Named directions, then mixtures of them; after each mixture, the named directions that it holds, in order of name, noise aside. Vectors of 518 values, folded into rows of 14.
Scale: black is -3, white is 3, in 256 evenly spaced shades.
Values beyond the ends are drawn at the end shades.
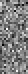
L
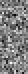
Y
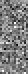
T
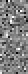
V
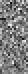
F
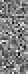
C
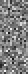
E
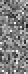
T, Y.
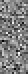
C.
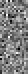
V, Y.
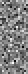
F, T, Y.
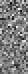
F.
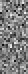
F, L.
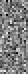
E, T, V.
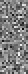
C, T.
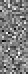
C, E.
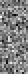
Y.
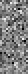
F, L, T.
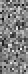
F, L, Y.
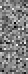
T.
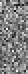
L.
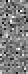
V.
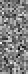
C, Y.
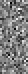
E, F.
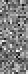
C, L, V.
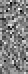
F.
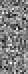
E, Y.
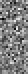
E, F, Y.
